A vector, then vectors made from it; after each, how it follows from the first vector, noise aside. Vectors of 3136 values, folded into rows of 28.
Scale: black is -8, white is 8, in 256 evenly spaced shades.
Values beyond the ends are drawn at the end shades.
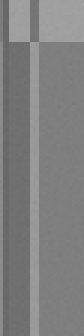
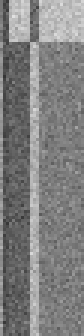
scaled up.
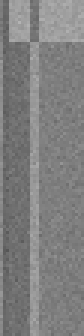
copied.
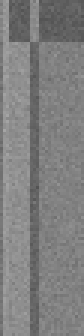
negated.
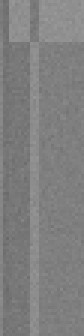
shrunk.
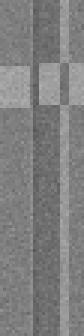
wrapped around.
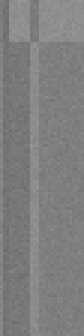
shrunk.
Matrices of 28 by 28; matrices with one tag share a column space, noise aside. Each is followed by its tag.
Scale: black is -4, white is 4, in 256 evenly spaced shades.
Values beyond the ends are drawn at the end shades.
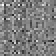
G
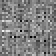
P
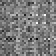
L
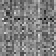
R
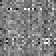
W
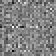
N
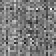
W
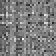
L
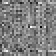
N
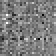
L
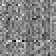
G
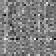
L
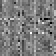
R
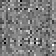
W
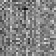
W
